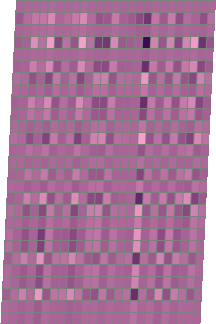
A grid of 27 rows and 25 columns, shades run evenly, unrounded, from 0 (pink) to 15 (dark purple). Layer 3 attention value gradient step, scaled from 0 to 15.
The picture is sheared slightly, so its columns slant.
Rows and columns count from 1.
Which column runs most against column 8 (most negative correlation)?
23
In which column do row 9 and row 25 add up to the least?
5
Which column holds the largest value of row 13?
17
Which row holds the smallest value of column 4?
2
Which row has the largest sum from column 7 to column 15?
20
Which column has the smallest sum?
9
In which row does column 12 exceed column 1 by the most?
4
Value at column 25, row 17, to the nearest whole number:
7
